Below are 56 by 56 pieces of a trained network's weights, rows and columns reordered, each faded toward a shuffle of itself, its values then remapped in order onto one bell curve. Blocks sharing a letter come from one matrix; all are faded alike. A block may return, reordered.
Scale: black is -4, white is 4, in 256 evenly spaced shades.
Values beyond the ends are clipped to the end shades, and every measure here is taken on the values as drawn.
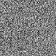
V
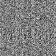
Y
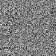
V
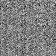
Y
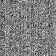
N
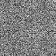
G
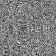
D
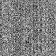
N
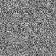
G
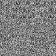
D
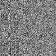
V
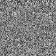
V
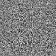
V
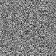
D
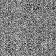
Y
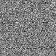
G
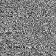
G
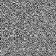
D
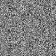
V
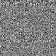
G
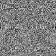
D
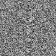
V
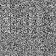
Y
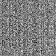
N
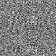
D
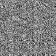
Y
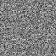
G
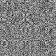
G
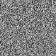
V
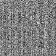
N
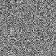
V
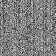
N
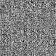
Y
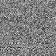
G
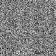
Y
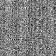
N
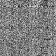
Y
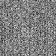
N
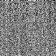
Y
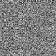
D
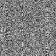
V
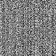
N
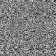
D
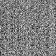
Y
